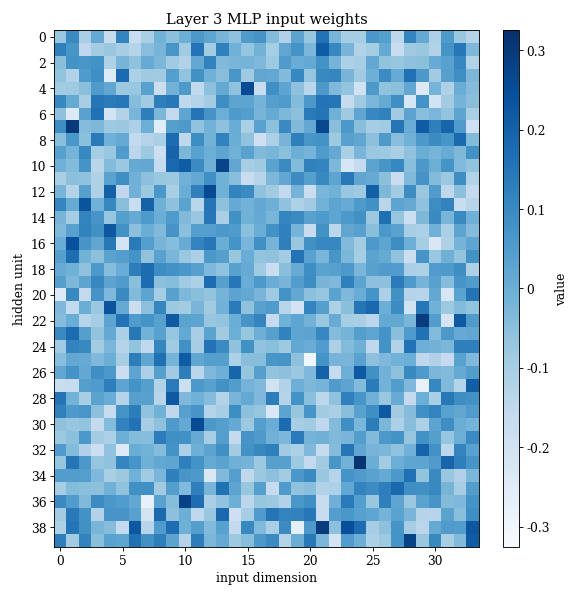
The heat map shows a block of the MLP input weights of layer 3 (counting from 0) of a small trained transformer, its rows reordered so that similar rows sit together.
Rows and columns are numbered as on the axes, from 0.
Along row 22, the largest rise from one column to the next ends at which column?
32
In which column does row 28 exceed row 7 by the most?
33
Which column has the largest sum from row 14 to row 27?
4
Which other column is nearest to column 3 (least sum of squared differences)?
14
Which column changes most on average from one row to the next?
5
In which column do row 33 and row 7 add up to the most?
1
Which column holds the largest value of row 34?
28
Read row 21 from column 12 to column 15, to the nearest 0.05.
-0.1 0 0.15 -0.05
